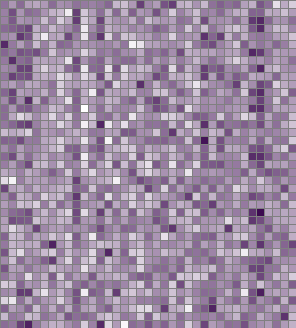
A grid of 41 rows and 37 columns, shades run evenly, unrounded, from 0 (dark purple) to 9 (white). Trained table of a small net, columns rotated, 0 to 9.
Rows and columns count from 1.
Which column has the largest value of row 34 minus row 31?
7
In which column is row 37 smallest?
33
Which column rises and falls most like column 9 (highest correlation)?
12
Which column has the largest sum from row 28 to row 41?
24
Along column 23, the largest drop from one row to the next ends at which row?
36
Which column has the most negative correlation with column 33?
11
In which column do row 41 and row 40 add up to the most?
14
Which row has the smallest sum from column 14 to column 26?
18
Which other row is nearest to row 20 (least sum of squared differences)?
3
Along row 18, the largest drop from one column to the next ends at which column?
15
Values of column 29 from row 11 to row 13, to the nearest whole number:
4 5 4
